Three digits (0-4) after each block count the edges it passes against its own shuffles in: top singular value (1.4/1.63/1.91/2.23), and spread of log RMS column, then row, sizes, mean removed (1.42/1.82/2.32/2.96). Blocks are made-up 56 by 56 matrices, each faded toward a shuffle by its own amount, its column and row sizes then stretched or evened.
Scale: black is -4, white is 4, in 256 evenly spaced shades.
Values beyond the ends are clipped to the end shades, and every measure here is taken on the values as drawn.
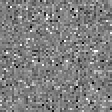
2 0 0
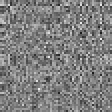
4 2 1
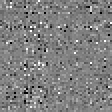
0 2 3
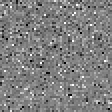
1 0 0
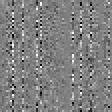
4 4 0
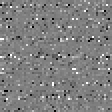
0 0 3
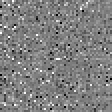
1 1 0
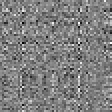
4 3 1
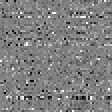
3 0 3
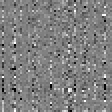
3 4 0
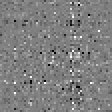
2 2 2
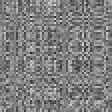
4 4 0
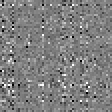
3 3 2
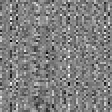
4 4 0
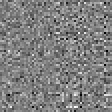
3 2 2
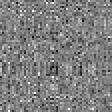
3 2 0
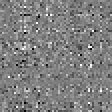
2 2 3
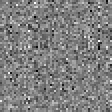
3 2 0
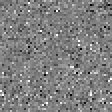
0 1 1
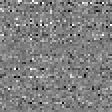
0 1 3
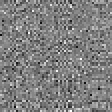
4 1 1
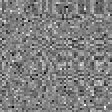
4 0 0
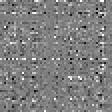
3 3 3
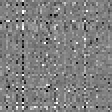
4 3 1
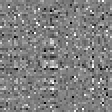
3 2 1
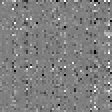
3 3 1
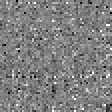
1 1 2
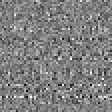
3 0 3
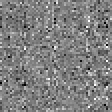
2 3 1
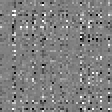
3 4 3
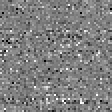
1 0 3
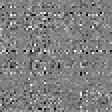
2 2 3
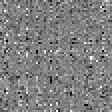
1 3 2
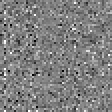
2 2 1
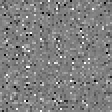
1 2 0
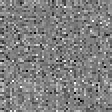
3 1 0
